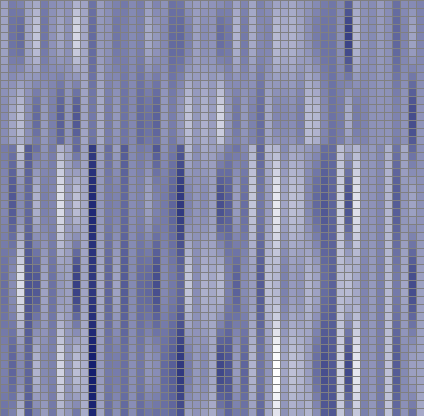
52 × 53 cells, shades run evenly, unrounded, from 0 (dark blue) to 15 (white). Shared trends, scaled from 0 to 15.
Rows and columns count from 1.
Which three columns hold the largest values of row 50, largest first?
35, 45, 43
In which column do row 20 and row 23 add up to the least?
12
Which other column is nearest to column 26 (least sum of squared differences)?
13
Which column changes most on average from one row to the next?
10
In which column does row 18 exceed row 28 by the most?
28
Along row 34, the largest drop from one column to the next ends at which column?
4
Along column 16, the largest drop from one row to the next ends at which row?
19
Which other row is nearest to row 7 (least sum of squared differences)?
3
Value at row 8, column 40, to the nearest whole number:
7
